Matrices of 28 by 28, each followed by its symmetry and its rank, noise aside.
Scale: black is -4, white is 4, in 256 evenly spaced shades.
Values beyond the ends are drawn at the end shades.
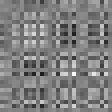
symmetric, rank one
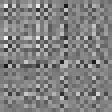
symmetric, rank two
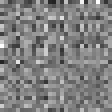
no symmetry, rank three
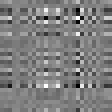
no symmetry, rank one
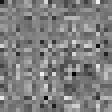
symmetric, rank three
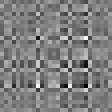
symmetric, rank one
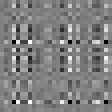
no symmetry, rank one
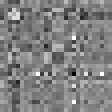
symmetric, rank three
